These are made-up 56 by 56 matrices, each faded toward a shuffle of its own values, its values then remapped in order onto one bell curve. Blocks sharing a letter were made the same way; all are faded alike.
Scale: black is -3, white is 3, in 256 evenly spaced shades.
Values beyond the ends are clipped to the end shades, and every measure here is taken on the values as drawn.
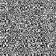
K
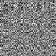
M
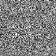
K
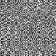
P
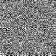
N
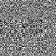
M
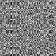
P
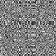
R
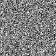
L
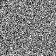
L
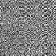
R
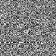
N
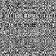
M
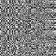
P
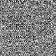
N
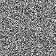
L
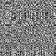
M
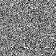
K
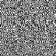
N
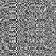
P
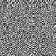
R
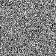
L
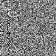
L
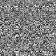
N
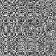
R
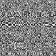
N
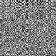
M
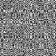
P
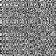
R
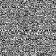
N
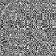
R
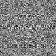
N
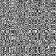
P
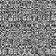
M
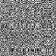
M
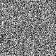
L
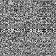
N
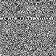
N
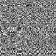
N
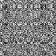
M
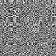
R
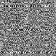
N
